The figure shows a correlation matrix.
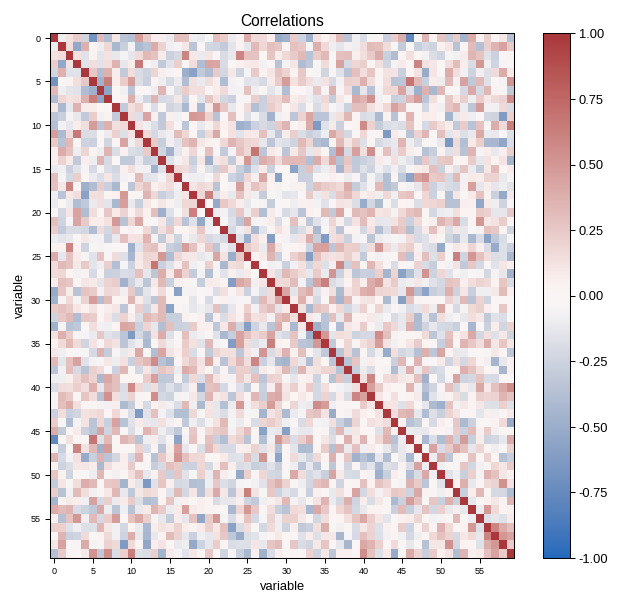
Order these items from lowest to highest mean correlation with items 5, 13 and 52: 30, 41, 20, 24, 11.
11, 30, 24, 20, 41
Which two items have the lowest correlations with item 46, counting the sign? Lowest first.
0, 16
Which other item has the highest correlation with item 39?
41
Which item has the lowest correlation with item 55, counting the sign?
19
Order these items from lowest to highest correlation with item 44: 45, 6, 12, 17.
17, 12, 45, 6
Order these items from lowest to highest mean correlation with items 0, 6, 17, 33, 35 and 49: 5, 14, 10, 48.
5, 10, 14, 48
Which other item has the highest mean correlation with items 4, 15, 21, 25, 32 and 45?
52
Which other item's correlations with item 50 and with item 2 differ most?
24
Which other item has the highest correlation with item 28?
35
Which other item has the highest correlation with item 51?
58
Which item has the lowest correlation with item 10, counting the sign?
34
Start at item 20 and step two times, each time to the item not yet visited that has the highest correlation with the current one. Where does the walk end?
9
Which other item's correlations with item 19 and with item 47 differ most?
3
